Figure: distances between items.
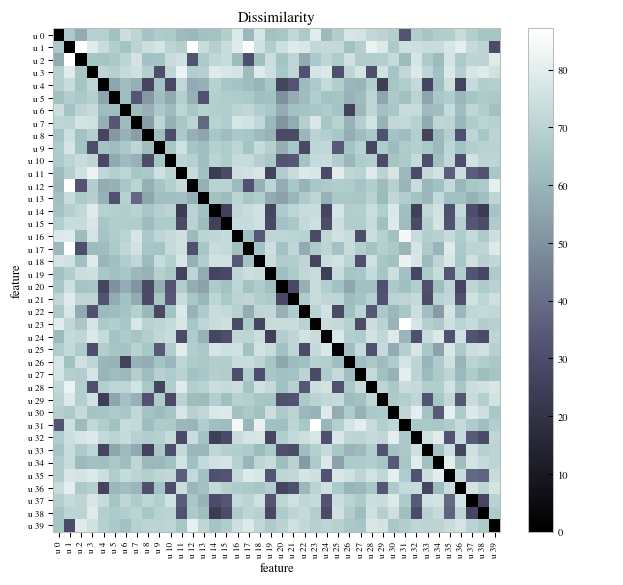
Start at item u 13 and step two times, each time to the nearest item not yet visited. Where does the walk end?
u 7
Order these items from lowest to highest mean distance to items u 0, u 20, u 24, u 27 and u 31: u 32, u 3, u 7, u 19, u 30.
u 19, u 32, u 7, u 30, u 3
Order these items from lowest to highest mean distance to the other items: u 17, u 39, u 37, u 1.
u 37, u 17, u 39, u 1
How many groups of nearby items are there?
10
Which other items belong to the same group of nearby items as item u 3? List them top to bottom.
u 9, u 22, u 25, u 28
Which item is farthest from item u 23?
u 31
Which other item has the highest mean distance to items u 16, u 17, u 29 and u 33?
u 1
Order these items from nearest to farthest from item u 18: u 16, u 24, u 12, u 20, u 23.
u 23, u 16, u 12, u 20, u 24
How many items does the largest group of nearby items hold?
9
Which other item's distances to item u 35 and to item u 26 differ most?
u 6
